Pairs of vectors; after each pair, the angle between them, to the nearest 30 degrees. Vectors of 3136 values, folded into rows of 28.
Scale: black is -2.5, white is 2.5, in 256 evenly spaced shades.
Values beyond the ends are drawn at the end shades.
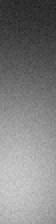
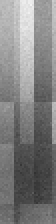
150 degrees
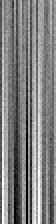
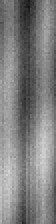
90 degrees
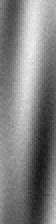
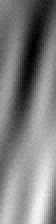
150 degrees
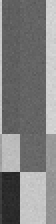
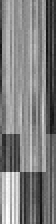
150 degrees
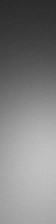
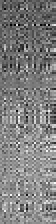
60 degrees
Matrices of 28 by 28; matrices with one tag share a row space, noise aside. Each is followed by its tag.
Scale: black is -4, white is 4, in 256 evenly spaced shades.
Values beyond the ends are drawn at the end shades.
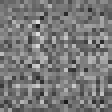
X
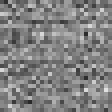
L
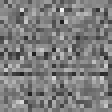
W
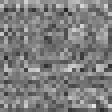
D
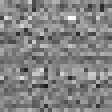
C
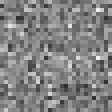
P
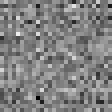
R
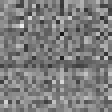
W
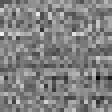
R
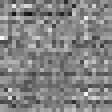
L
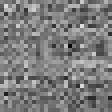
D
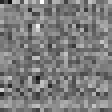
X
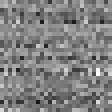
R
